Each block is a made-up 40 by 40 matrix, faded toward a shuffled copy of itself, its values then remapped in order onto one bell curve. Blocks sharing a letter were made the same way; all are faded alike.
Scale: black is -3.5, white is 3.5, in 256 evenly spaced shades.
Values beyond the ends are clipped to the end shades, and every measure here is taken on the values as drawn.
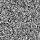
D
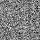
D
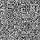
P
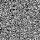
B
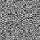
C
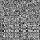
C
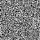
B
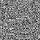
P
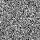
D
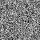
D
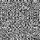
C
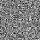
P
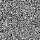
B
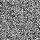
D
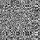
C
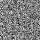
D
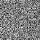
P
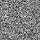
P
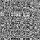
C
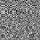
C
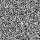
D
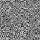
P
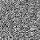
P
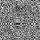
C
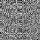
C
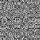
C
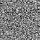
P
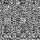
C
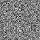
P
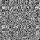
C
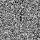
B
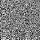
P
